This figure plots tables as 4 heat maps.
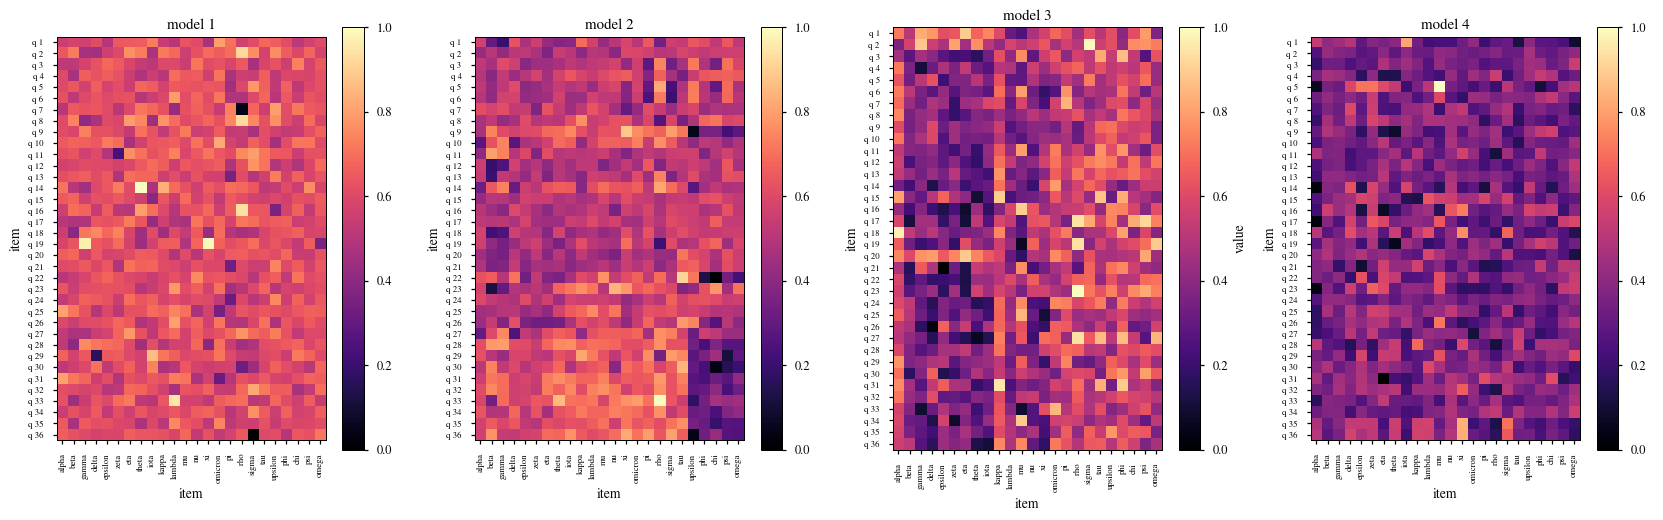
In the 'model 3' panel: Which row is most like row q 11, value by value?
q 3
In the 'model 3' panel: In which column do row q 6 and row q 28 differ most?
mu
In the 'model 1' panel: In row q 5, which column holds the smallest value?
pi
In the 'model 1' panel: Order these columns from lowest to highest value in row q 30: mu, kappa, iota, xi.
kappa, xi, mu, iota
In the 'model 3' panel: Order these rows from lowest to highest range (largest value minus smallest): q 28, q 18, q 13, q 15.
q 28, q 13, q 18, q 15
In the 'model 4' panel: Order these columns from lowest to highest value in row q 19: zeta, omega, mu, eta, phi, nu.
eta, mu, omega, nu, zeta, phi
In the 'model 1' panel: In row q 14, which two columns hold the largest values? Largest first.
theta, kappa
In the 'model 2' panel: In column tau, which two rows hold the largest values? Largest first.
q 22, q 30
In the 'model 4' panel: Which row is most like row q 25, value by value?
q 8
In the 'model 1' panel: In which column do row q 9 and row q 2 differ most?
rho
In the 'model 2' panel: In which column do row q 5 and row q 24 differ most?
sigma
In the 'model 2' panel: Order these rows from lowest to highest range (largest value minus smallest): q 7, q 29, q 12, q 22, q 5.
q 7, q 12, q 5, q 29, q 22
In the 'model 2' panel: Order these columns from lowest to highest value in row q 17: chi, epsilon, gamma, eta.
eta, gamma, epsilon, chi
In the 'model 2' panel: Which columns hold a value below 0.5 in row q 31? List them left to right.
upsilon, phi, chi, psi, omega
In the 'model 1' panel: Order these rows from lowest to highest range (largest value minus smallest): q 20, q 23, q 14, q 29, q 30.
q 20, q 23, q 30, q 14, q 29
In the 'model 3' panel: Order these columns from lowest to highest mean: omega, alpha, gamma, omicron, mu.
gamma, mu, omega, omicron, alpha
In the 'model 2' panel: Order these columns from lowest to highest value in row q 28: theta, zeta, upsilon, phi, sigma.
phi, upsilon, zeta, sigma, theta
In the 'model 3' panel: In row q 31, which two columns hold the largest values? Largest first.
kappa, phi
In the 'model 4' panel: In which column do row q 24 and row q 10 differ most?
tau
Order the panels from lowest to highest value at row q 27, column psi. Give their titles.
model 3, model 4, model 2, model 1
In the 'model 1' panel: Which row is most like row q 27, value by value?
q 17
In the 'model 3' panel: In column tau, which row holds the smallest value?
q 30
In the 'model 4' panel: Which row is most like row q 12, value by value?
q 3
